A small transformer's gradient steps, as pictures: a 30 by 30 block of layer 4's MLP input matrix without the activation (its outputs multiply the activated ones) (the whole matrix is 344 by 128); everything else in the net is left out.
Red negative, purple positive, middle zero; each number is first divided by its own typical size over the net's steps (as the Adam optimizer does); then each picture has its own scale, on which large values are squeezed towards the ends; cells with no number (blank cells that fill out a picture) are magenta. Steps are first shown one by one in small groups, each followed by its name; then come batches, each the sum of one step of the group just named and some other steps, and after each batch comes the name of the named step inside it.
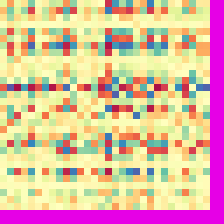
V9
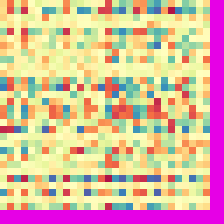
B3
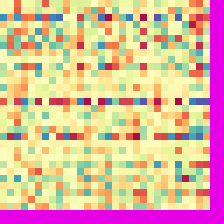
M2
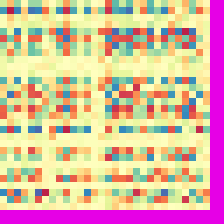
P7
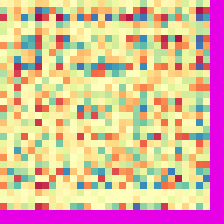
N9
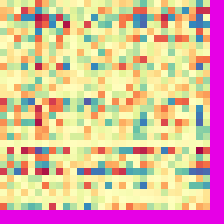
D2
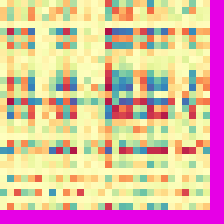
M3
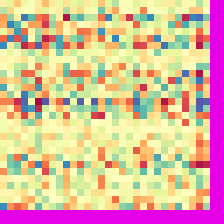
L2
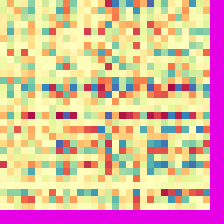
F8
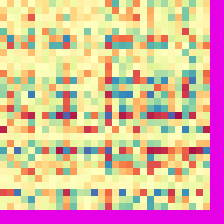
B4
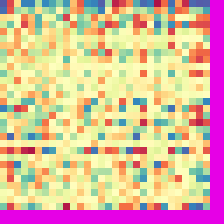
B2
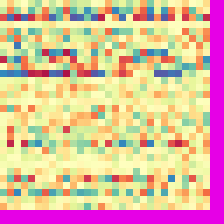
P7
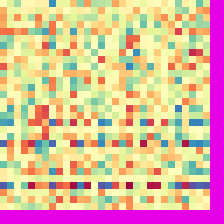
D2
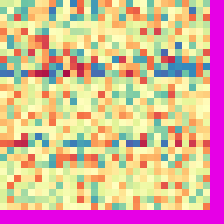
M3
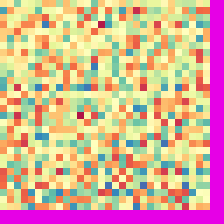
N9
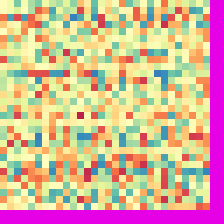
M3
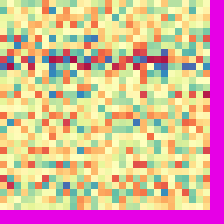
P7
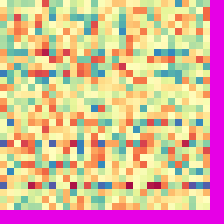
D2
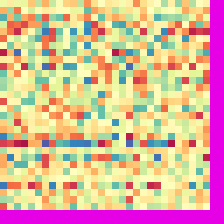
B4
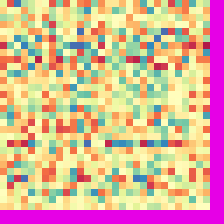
M3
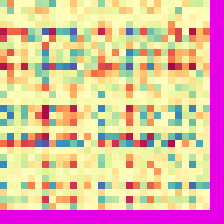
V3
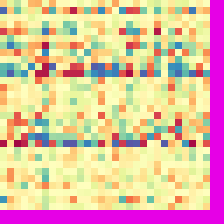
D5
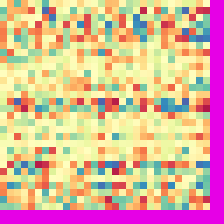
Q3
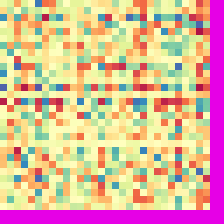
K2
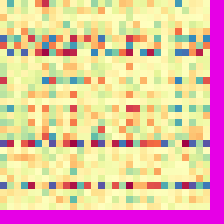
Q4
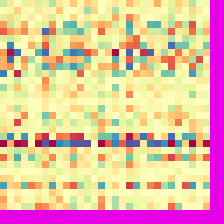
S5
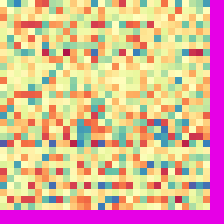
Q4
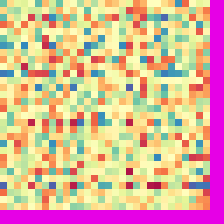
K2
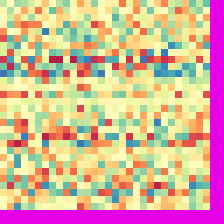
S5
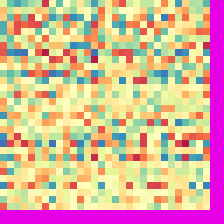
Q4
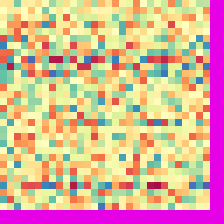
Q3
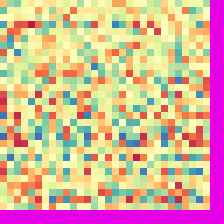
D5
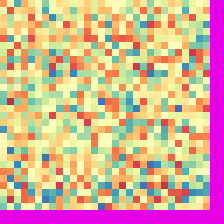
Q3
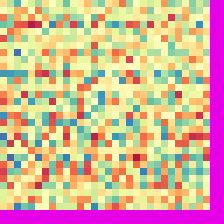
Q3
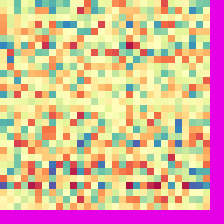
S5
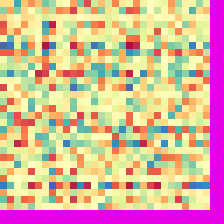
D5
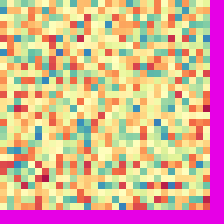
Q3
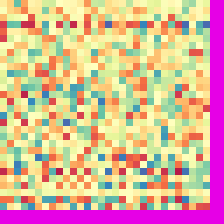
Q3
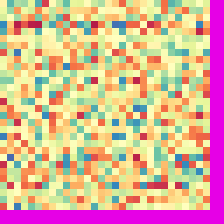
K2
